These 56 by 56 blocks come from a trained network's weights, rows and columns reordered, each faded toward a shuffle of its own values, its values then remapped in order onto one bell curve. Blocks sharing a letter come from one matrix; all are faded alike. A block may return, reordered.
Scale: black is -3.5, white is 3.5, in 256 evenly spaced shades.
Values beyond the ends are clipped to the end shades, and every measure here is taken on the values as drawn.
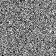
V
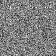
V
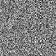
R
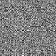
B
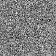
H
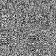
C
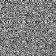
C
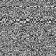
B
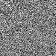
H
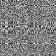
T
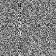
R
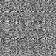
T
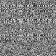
T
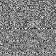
T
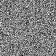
V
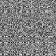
T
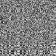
T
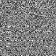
B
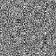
R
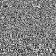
C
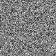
H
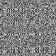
T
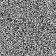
V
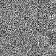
R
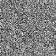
H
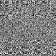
B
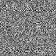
C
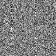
R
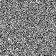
V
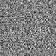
C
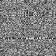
T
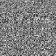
B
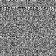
T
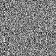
R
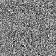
H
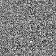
H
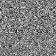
B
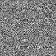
C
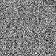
C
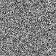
H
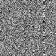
R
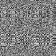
T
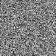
H
